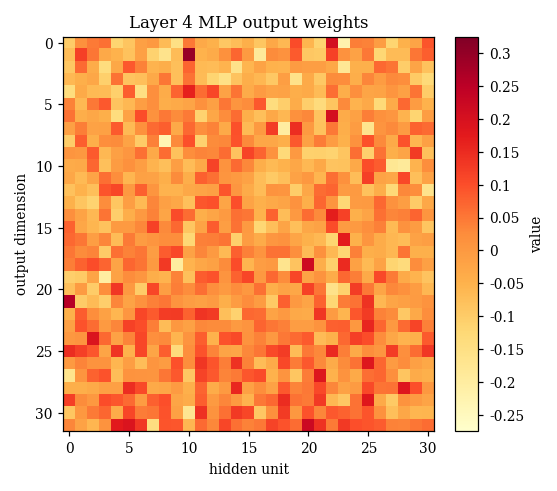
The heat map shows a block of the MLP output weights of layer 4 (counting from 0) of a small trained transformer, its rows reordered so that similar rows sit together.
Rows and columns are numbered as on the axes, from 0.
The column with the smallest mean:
27
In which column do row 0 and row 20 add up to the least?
23
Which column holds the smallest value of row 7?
18
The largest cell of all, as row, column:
1, 10
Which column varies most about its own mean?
22
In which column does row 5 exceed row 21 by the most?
3
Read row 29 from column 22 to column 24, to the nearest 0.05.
-0.05 -0.1 0.05
